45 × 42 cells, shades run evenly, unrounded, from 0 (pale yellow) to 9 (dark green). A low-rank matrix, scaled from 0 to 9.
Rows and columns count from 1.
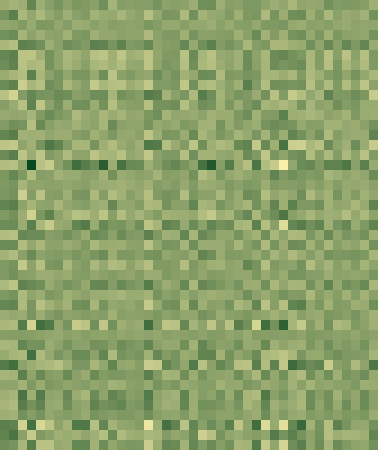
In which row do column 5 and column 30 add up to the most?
33
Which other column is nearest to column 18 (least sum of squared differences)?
7
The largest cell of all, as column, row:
4, 17
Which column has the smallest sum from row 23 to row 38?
32
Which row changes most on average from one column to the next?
43
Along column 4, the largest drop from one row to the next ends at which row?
18
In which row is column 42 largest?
37
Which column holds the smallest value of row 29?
2
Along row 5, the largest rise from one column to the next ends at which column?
3
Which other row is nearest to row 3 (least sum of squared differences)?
34
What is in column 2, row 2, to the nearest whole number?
6
